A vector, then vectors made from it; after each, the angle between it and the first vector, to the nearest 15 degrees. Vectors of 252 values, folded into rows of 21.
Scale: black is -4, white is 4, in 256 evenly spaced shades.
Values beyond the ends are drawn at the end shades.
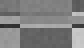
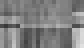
30 degrees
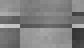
165 degrees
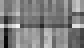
135 degrees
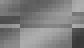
135 degrees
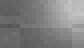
75 degrees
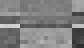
165 degrees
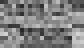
45 degrees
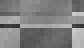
15 degrees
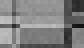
60 degrees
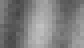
90 degrees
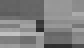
75 degrees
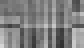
45 degrees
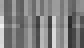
105 degrees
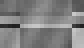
30 degrees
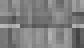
150 degrees
